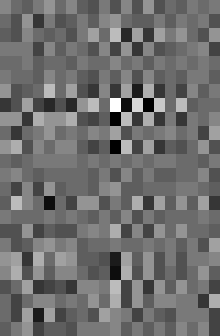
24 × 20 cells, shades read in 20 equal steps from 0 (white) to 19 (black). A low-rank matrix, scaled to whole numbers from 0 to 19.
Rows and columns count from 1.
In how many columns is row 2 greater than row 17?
8
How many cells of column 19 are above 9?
18
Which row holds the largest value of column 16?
23
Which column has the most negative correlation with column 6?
3
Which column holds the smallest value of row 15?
2
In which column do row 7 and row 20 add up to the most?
11
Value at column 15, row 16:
12
